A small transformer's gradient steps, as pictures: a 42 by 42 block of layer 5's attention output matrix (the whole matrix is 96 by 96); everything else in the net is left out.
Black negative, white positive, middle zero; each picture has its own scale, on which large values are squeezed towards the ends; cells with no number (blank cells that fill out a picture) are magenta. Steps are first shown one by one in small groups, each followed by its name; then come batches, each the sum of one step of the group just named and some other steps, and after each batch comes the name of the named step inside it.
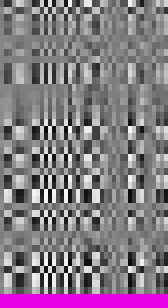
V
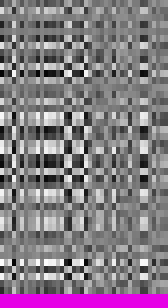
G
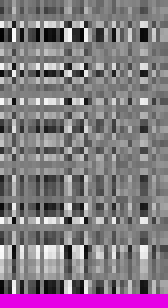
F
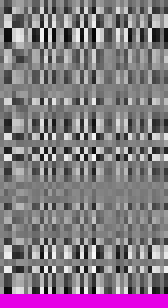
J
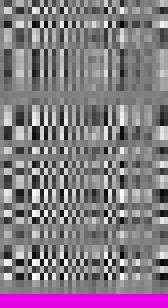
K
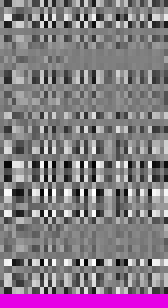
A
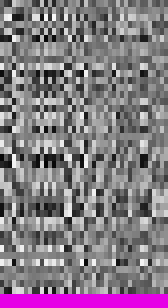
A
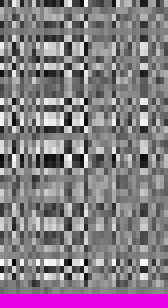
G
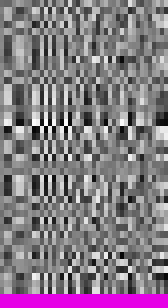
V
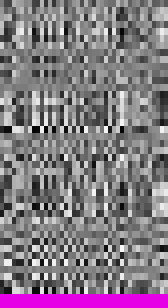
A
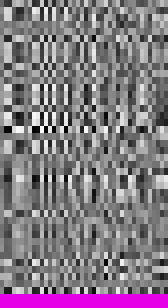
K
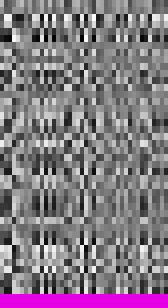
J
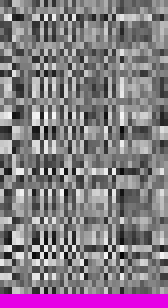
G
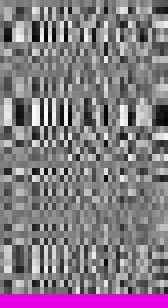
J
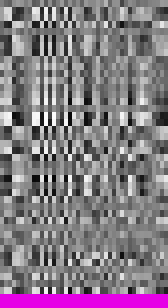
K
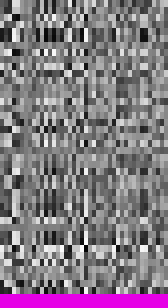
F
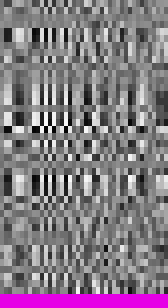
V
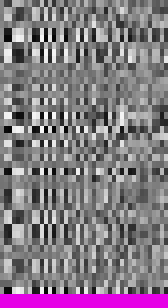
J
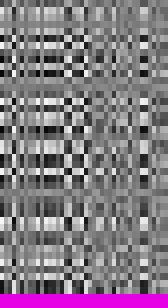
G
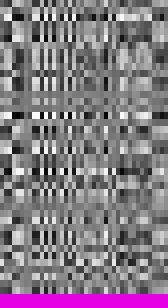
G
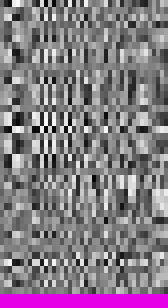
A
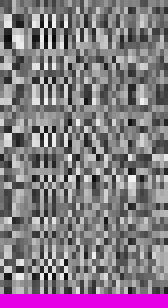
J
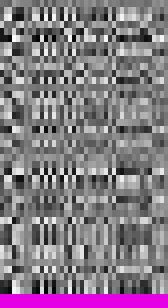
F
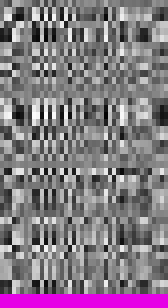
F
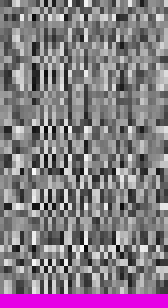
V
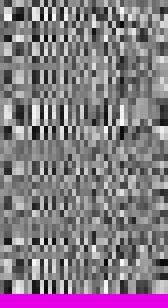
K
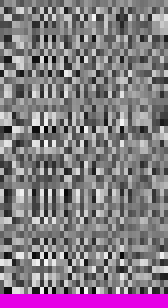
G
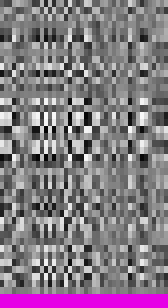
V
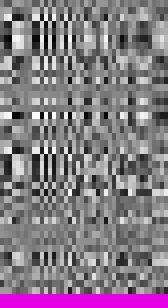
A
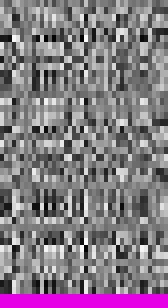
J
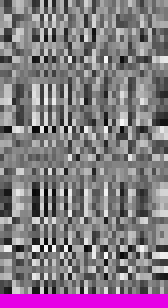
J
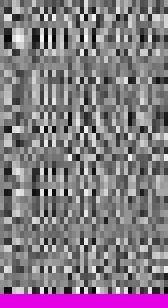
J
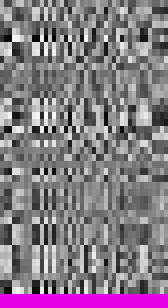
J
